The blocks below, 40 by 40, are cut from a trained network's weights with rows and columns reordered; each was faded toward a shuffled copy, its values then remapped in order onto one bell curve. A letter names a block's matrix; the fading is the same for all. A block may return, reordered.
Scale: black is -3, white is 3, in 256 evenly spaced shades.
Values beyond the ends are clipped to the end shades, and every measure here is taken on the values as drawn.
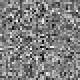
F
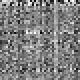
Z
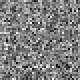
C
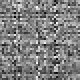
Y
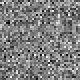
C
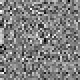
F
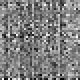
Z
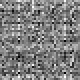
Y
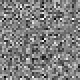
F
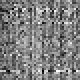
Z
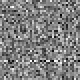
C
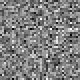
F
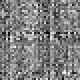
Z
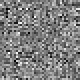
F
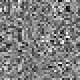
F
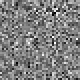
F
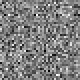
C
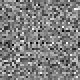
C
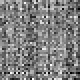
Z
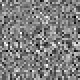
F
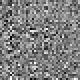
F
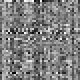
Z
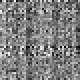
Z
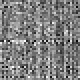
Z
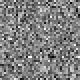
C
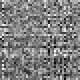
Y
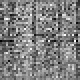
Z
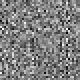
F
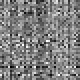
Z
